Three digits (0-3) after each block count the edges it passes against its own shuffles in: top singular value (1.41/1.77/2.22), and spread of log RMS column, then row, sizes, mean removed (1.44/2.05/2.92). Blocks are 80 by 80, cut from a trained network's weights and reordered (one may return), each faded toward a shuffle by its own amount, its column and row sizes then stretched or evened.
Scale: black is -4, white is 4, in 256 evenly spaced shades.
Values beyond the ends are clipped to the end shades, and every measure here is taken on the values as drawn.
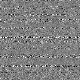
1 0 3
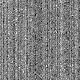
3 2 0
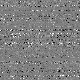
0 0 3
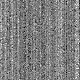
3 2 0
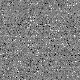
0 0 1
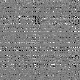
1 1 3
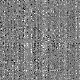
2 2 1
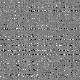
1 1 3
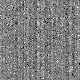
2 0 1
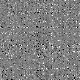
0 1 2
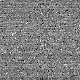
1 0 0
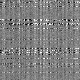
3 0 3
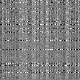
3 0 3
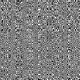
3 3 2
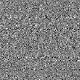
1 0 2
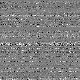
1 0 3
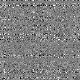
0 2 3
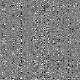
1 3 2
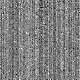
3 1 1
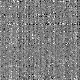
2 1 2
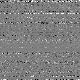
1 0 3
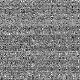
2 2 0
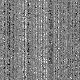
3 3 0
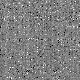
0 0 1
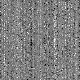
2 2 0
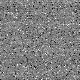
0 0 0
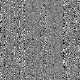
0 3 0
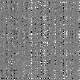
2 3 2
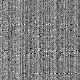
3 0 2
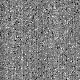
1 0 0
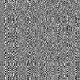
3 3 1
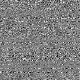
0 0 3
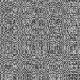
3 2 0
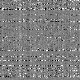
2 0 3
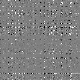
1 2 3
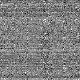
2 2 0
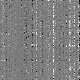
3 3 1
